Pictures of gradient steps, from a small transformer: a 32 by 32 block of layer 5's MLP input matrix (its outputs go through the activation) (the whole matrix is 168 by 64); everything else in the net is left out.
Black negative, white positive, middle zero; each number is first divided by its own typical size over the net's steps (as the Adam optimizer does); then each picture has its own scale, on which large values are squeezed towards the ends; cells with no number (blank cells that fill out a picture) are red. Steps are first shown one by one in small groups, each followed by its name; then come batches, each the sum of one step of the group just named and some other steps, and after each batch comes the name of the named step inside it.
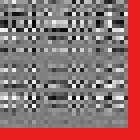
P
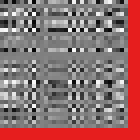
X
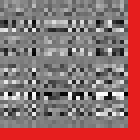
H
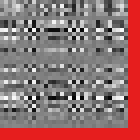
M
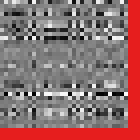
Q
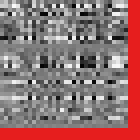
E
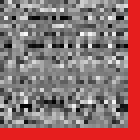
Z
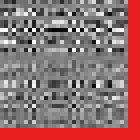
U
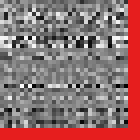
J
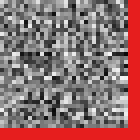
E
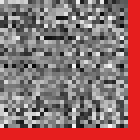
P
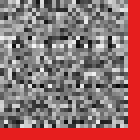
J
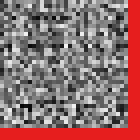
Z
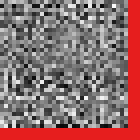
P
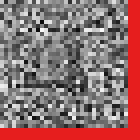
X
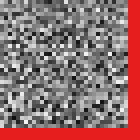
J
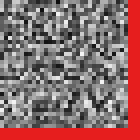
E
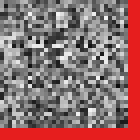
J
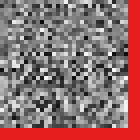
X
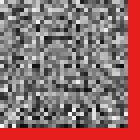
Q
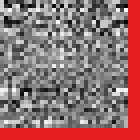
X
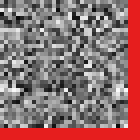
U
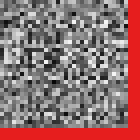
X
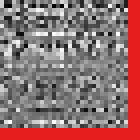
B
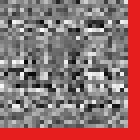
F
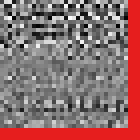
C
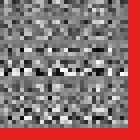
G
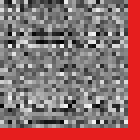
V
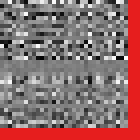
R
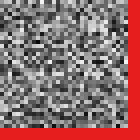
R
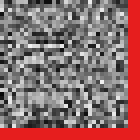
V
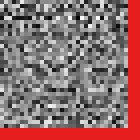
C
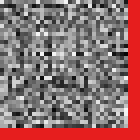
B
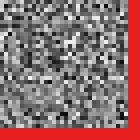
C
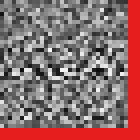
G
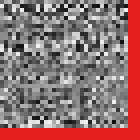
C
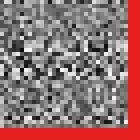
G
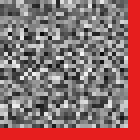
R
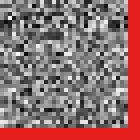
C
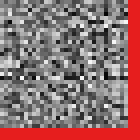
F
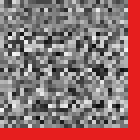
V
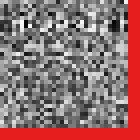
F
